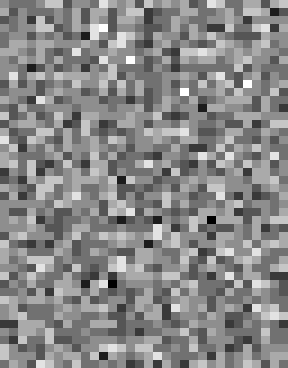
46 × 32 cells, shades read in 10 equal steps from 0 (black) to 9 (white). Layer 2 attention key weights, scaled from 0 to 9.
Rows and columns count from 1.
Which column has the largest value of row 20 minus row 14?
23
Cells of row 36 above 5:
10
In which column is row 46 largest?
5
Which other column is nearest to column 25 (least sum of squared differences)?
2
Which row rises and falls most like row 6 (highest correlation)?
26
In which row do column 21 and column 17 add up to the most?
17
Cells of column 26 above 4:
26
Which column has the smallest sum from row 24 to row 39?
24
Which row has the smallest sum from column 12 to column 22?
28
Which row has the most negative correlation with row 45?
8
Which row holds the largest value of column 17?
21
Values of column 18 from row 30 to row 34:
8 4 5 5 3
